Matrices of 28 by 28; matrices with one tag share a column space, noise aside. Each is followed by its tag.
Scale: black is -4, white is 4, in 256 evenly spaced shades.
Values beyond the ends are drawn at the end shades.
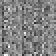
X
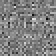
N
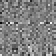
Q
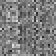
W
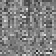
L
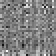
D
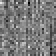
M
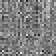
L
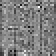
D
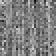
M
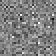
N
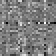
Q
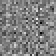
X
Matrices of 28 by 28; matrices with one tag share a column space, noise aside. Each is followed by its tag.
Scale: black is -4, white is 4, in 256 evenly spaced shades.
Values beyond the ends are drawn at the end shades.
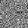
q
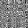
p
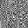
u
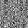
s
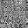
s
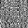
s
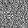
q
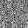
u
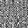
s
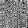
p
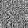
u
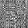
u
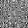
s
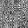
u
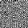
p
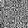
s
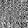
s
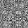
u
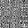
s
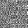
q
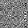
q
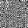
p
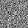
q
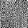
p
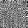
p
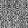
u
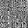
s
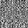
s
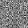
q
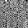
p
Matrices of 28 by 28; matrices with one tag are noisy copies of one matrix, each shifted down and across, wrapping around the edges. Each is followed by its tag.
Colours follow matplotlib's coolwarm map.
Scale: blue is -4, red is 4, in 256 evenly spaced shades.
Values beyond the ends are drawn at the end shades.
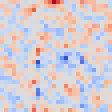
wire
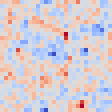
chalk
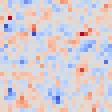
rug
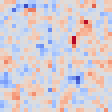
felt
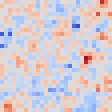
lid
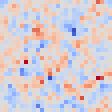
rug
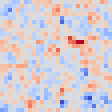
wire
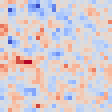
wire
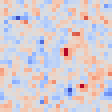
felt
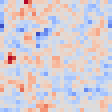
lid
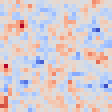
chalk
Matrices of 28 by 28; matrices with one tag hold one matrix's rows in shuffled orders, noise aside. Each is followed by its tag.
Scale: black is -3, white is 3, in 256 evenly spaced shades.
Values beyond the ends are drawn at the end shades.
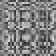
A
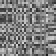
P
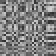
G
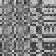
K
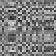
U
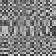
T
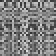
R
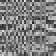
P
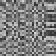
G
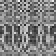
R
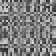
T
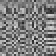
G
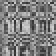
A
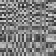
P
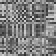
P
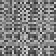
R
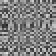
T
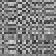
U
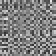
T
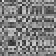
U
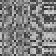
K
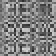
A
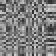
G
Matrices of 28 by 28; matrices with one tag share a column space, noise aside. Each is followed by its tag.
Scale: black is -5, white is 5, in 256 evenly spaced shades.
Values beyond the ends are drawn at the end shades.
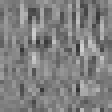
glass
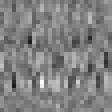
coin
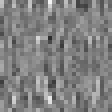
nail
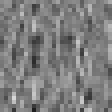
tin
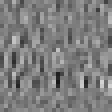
coin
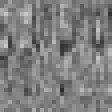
glass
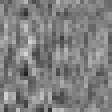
tin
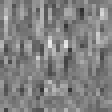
glass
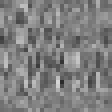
coin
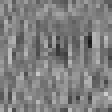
tin
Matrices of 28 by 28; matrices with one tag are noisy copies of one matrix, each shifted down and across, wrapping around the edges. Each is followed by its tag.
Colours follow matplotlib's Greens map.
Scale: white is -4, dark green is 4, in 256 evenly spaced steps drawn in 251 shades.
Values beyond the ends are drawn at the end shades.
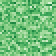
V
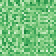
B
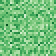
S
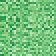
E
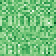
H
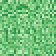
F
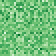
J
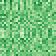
H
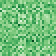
J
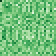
H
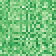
B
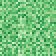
J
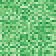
E
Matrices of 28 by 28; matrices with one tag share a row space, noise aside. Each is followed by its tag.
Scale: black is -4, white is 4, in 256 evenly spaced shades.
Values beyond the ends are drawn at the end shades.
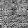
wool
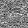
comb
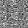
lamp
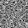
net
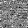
wool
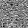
lamp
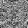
lamp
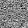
comb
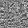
comb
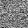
comb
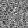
net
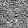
lamp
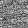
wool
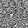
net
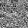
lamp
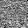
comb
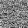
wool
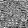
comb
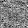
comb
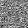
comb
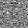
lamp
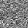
lamp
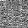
comb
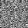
net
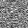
lamp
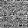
wool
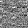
wool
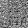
comb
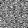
net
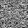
comb
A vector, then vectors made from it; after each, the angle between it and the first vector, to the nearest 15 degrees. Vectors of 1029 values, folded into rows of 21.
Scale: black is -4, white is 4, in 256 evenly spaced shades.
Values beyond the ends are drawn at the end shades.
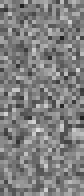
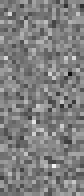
45 degrees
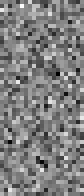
135 degrees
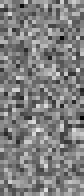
15 degrees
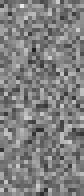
150 degrees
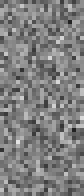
150 degrees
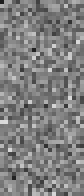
90 degrees
